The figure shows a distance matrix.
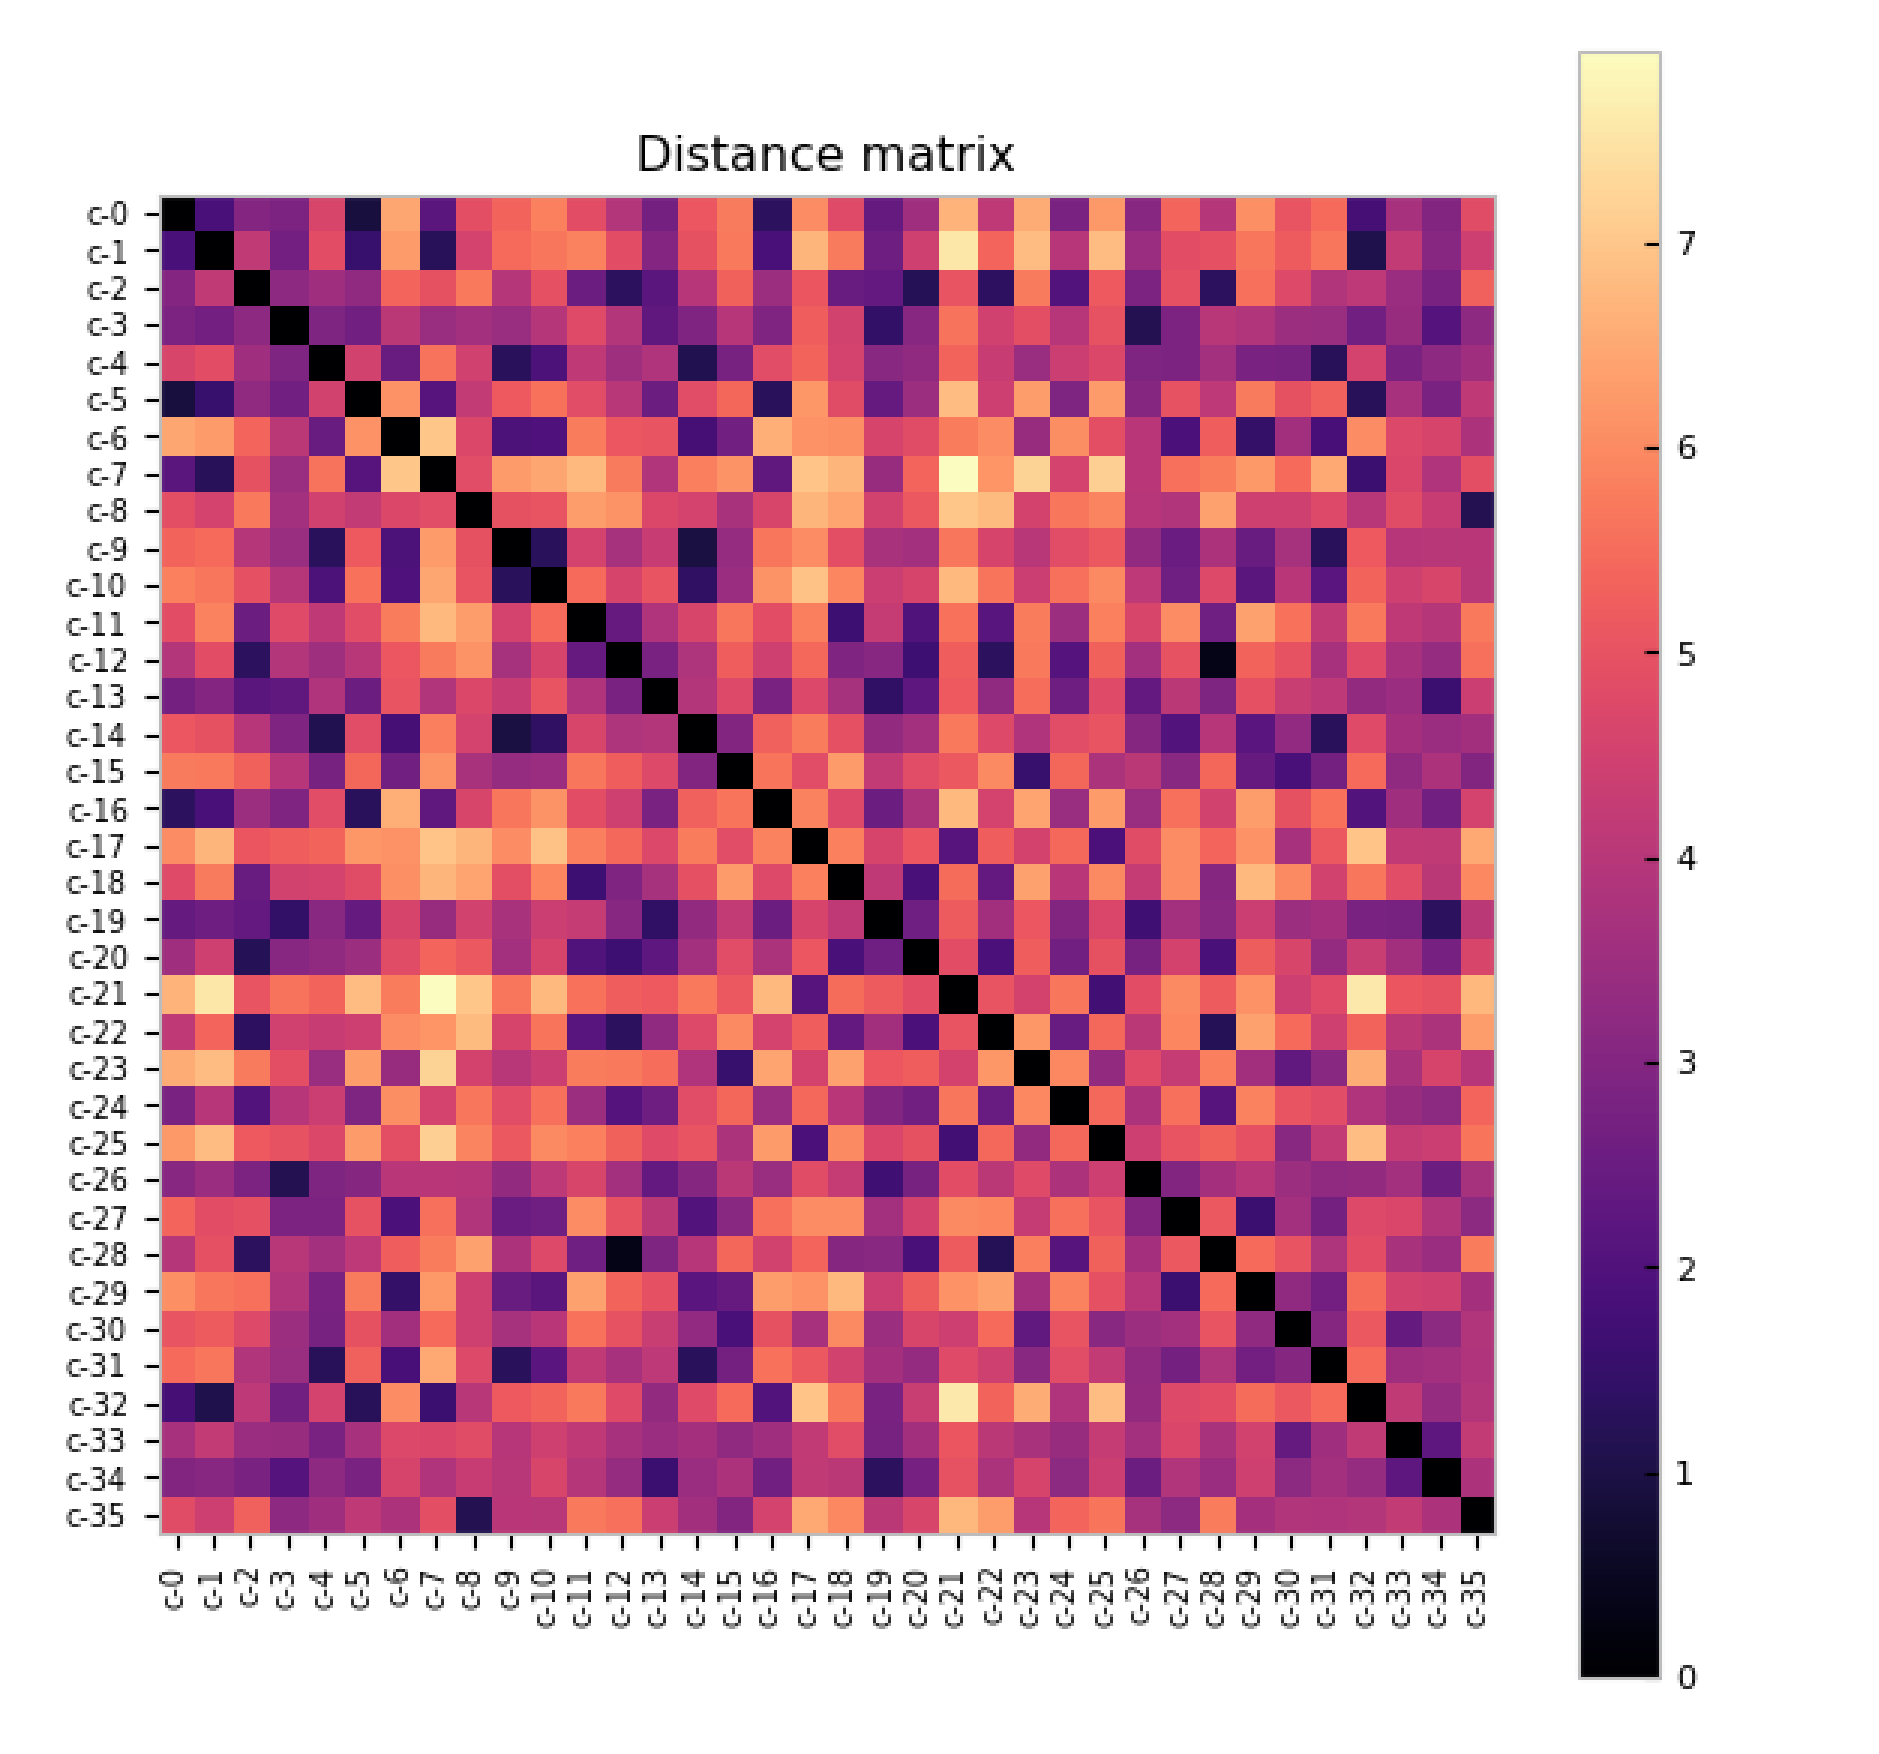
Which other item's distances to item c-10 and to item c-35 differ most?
c-8
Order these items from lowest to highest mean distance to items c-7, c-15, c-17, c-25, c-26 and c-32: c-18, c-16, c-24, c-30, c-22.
c-30, c-16, c-24, c-22, c-18
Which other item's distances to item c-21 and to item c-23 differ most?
c-15
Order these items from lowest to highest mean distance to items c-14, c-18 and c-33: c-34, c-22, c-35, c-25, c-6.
c-34, c-22, c-6, c-35, c-25
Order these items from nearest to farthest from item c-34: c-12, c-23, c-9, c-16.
c-16, c-12, c-9, c-23
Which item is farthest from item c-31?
c-7
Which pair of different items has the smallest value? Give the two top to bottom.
c-12, c-28
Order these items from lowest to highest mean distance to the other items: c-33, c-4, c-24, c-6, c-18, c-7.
c-4, c-33, c-24, c-6, c-18, c-7
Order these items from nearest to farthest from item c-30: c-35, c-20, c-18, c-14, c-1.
c-14, c-35, c-20, c-1, c-18
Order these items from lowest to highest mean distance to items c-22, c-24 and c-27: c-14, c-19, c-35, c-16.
c-19, c-14, c-16, c-35
